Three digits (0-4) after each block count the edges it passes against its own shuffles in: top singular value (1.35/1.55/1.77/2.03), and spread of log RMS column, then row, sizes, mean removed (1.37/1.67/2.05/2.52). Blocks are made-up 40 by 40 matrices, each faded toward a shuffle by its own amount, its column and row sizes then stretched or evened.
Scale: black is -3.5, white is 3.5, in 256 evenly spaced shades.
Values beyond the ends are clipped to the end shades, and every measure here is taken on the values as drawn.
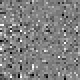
3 3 1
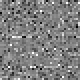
2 0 2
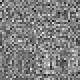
3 1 0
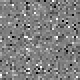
2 1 1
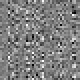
4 4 0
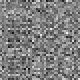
4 2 2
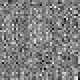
3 2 0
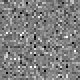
1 2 0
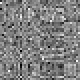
4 2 0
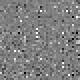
0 2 2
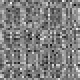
4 0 2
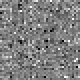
1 1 2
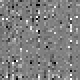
1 4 2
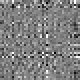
4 3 4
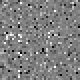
0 1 0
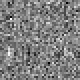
2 1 0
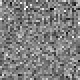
0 0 2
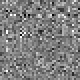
2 2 2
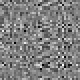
4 3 4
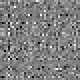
3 0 3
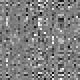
4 4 1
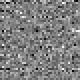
3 1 3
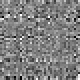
4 3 3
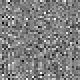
3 2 1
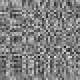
4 2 3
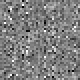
0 3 0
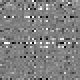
3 2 4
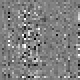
0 4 2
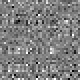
4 1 3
